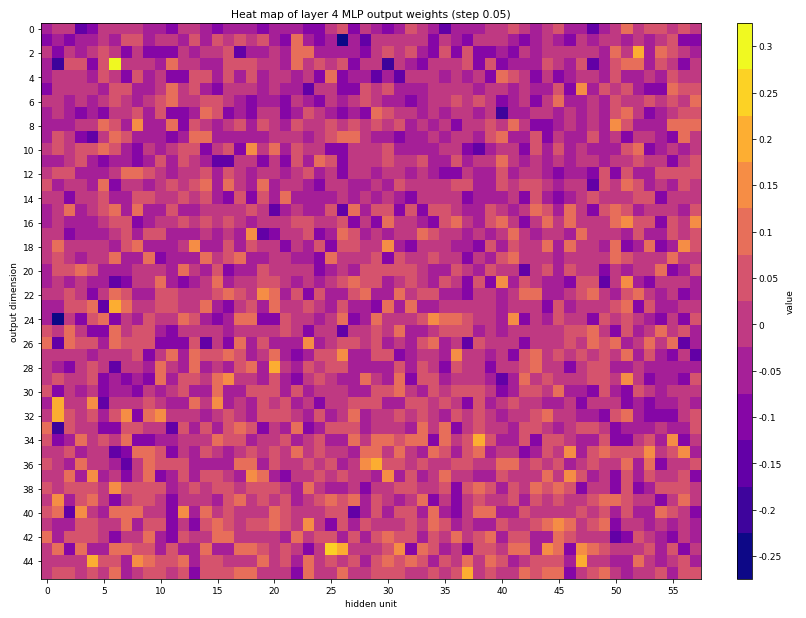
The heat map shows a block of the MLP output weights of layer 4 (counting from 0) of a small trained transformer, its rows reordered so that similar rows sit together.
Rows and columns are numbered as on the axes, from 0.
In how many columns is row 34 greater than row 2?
30
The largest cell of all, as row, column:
3, 6
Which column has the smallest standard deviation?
0
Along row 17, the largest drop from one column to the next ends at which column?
19
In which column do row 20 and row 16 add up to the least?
42
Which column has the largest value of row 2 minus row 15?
52
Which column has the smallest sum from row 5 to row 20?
38
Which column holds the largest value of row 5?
47
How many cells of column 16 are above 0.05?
5
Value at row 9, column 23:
-0.05
